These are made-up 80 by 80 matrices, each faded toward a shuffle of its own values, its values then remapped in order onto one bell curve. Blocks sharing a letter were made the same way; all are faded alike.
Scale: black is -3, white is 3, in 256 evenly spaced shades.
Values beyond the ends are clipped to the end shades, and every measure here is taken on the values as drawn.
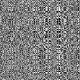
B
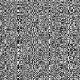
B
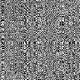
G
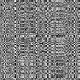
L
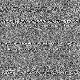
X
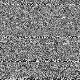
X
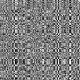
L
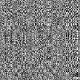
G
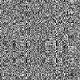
G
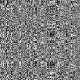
G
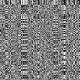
L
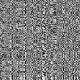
G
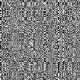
B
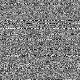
X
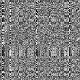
B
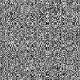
G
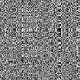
B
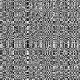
L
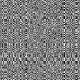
L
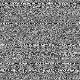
X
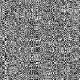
G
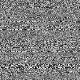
X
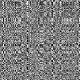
B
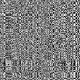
B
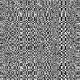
L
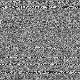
X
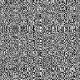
G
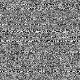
X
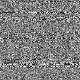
X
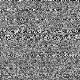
X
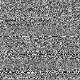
X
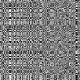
L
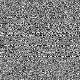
X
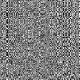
B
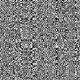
G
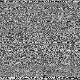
X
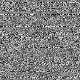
X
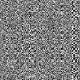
G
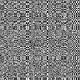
L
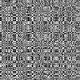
L
